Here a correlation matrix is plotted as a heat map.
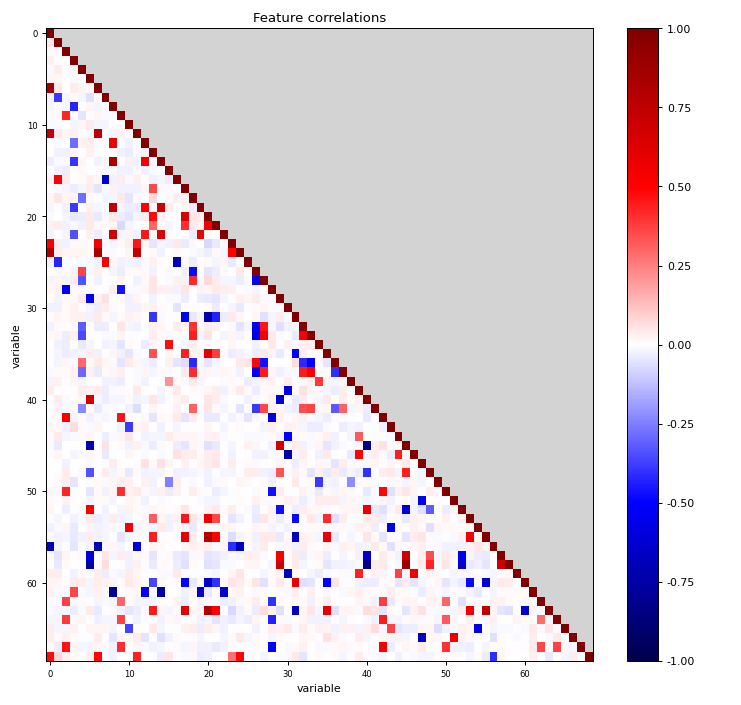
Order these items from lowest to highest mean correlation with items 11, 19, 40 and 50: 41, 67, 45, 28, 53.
45, 28, 41, 53, 67
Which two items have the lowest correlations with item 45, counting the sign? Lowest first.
40, 5
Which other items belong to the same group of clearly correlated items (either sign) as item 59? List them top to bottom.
30, 39, 44, 46
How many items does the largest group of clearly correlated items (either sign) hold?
10
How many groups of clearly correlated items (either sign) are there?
11
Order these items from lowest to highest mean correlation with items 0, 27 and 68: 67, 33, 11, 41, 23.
67, 41, 33, 23, 11
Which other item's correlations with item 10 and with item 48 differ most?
54
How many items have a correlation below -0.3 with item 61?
5
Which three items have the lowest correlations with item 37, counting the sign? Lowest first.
26, 36, 4
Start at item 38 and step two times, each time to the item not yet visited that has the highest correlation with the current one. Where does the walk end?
15
